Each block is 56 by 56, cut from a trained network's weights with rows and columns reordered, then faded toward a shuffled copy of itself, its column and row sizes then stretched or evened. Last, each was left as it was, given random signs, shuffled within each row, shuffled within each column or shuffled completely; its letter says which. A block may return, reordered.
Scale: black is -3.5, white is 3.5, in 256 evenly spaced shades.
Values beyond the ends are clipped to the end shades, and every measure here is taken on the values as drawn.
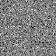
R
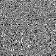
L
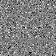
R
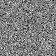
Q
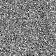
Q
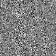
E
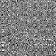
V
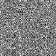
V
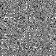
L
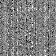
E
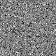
R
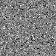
R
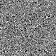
R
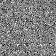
R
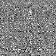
L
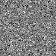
R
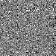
L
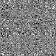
V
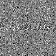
L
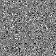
L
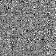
L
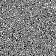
Q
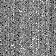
E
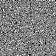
R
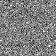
R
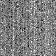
E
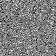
Q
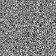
V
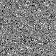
R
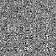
V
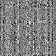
V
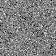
Q
